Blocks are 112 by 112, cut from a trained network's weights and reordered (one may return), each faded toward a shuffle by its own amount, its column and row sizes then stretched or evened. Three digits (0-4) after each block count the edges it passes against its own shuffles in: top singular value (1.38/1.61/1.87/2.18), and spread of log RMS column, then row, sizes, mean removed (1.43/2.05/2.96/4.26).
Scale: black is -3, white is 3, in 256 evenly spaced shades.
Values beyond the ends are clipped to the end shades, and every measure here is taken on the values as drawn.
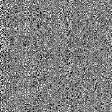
3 3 0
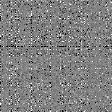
1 3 2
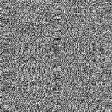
4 1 0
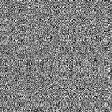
4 1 2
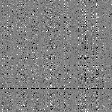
2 3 2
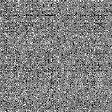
2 2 0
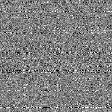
3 1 3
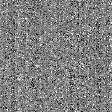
1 1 1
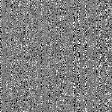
0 4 1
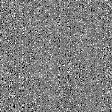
0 2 0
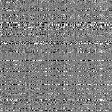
3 1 4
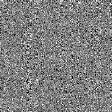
1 3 0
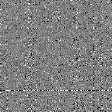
3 2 2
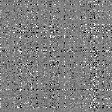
1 3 3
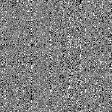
0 3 1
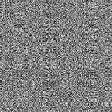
4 1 0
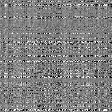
4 1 4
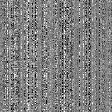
4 4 0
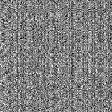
4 0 0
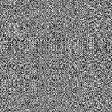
4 2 0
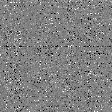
0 2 2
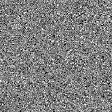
1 1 1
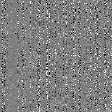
0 4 1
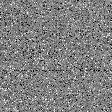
1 0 0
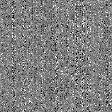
1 3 0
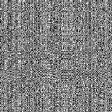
4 1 1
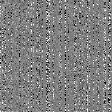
0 4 0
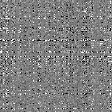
2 3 3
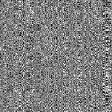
4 3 0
